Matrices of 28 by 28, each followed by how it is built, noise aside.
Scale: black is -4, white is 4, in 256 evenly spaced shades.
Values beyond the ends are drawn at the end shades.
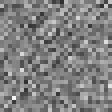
Hankel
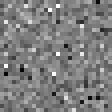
sparse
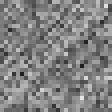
Hankel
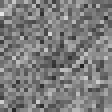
Hankel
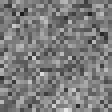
Hankel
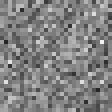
Hankel
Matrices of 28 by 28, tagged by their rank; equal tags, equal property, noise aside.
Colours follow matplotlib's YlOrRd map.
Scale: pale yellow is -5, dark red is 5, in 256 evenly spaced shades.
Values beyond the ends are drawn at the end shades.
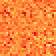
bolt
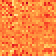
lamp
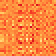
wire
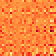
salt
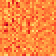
bolt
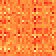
salt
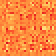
wire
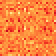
wire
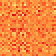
bolt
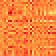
salt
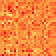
lamp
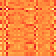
salt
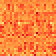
lamp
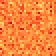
lamp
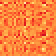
salt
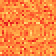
lamp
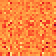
wire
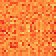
lamp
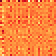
salt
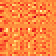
bolt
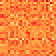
bolt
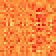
bolt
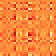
salt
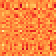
bolt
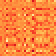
salt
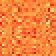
wire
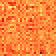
wire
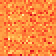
lamp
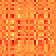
salt
